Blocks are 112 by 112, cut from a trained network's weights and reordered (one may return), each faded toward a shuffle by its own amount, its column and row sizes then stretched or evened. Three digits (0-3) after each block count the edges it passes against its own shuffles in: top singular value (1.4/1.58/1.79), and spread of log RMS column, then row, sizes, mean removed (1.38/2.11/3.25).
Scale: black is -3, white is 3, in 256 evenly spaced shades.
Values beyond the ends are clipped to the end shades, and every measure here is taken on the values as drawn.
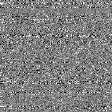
3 0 3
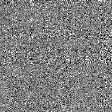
0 2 2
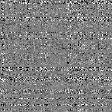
2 2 3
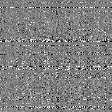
1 2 3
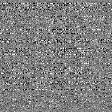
1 1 3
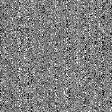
0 3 0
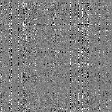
2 3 2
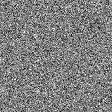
1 0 0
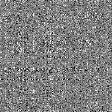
0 2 2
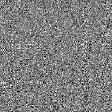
3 2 2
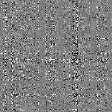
3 3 3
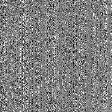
1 3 0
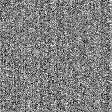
1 0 1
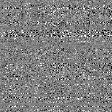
1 2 3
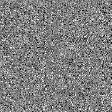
1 2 2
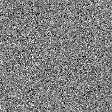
0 1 1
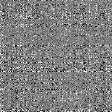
1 2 3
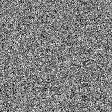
0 0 0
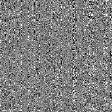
2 3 0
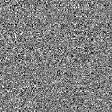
3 1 2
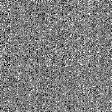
0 2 2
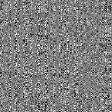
3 3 2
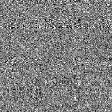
2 1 2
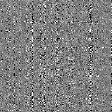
2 3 2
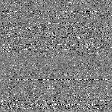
0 1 3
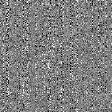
1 3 1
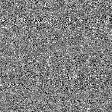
0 0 2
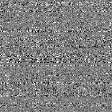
3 1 3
